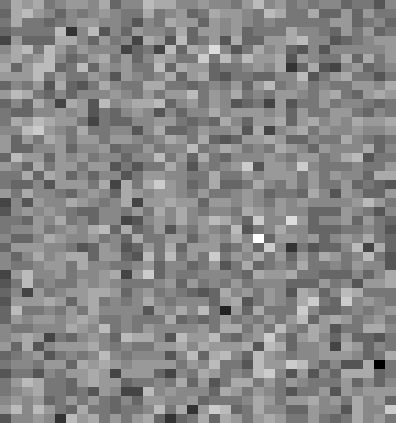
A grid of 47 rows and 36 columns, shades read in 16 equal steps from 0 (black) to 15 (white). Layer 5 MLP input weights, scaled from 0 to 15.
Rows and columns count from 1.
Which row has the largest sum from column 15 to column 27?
25
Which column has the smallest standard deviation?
26
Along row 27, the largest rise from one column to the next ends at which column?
24
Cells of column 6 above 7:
32
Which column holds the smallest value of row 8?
27
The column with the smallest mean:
1
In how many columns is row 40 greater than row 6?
19
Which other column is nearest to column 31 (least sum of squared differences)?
30
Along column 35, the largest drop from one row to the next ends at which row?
41
